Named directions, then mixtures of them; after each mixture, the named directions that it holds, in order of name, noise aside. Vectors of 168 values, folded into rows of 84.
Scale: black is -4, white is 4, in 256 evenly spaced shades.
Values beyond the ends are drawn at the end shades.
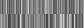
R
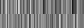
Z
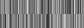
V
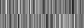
R, V, Z.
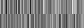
Z.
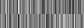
R, V, Z.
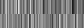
Z.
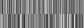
R.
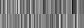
Z.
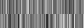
R, V.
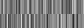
R, V, Z.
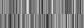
R, V, Z.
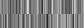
R, V, Z.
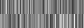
R, Z.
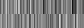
Z.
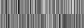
V, Z.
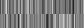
R, V, Z.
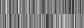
R, V, Z.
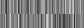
R, V, Z.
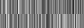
V, Z.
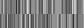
R, V, Z.
